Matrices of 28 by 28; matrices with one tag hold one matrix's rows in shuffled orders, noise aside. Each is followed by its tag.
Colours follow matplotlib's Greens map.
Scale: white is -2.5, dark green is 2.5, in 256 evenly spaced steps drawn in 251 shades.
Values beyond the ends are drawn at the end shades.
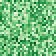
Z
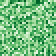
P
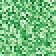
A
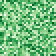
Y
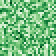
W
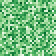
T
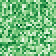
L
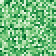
P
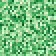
P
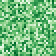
P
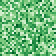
A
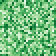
W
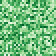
L
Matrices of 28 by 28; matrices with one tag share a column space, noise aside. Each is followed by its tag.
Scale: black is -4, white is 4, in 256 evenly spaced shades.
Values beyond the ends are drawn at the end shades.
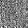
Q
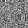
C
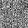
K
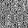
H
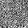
Q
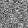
C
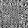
H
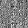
K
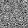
C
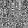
K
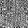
Q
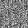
K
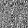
H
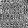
C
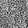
Q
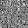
H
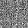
K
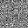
C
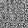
C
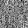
H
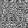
C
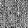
Q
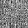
K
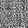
Q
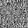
H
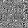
C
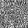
H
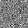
C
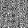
Q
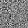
C
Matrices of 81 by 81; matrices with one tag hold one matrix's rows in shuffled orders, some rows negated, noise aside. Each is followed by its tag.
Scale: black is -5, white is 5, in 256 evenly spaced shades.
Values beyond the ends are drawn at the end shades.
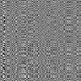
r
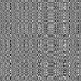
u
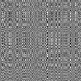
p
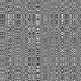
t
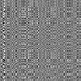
r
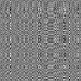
u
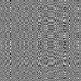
u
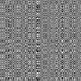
t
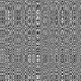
t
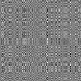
p
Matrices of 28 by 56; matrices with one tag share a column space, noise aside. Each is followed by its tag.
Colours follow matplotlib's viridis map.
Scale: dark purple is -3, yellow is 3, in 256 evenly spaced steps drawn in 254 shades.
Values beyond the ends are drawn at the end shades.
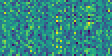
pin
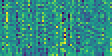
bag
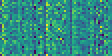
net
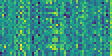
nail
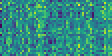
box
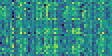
box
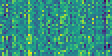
nail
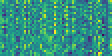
nail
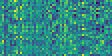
net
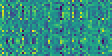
box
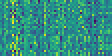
nail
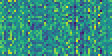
pin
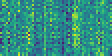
bag
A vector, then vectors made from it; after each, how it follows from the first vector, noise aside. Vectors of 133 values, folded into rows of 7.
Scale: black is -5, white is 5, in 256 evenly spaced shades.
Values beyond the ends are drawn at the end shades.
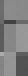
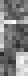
negated, scaled up.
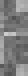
wrapped around, negated.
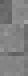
reversed, shrunk.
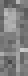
wrapped around, negated.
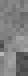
partly zeroed.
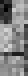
reversed, scaled up.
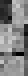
reversed, scaled up.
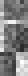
negated, scaled up.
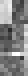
reversed, negated, scaled up.
